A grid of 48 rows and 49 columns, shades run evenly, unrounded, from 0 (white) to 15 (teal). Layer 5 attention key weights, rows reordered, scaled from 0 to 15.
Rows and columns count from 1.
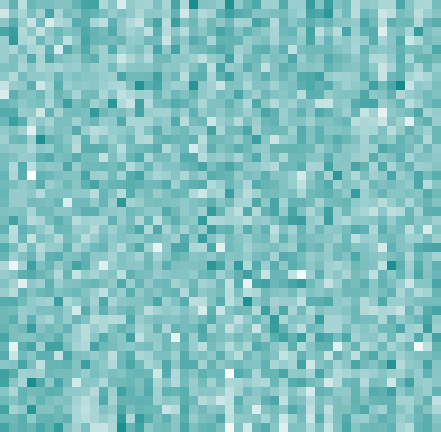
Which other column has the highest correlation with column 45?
35
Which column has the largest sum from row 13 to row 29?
37
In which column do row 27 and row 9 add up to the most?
23
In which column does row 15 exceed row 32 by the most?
28
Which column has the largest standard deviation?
26
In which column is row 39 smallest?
47
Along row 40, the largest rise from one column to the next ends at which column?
8
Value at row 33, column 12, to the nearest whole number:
4
